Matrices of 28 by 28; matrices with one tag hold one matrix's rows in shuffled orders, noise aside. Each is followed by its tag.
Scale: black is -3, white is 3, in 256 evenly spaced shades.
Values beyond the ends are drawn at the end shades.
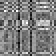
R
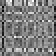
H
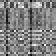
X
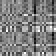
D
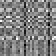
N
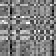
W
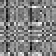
X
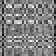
H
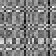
N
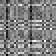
X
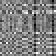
D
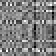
D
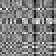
D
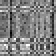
W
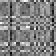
W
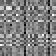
N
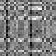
X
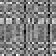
N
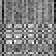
H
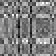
R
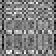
H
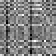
X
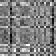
W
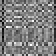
H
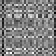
H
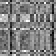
W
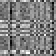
W
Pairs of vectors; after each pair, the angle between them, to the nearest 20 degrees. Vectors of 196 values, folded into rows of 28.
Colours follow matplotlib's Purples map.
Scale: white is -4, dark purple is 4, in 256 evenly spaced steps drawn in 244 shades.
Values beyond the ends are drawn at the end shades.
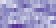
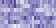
140 degrees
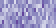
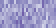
20 degrees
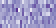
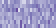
40 degrees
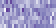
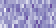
40 degrees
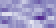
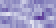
20 degrees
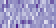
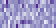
20 degrees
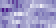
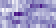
160 degrees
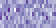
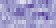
60 degrees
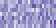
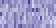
140 degrees
